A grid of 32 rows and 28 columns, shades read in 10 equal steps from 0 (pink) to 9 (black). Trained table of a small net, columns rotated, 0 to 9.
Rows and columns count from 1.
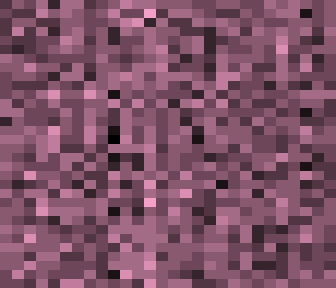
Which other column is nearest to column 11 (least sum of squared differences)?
2
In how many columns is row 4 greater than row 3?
11
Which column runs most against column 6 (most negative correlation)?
12
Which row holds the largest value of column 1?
14
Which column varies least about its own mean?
25
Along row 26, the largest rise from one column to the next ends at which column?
22
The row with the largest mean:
21
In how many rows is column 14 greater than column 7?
10
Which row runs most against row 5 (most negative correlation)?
26
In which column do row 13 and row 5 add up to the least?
6
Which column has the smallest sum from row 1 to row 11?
24
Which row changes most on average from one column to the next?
4
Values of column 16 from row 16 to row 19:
4 4 5 5
